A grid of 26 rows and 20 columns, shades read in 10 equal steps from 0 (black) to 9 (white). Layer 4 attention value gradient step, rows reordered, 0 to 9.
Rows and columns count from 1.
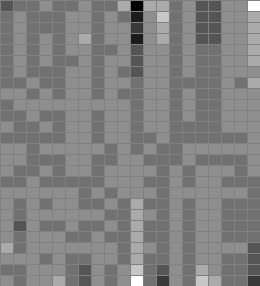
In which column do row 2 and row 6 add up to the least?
11
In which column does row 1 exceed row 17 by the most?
20
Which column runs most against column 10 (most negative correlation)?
1
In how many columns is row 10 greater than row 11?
4
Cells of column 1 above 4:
13
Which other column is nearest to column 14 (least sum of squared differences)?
3
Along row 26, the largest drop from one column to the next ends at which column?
12
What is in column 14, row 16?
5
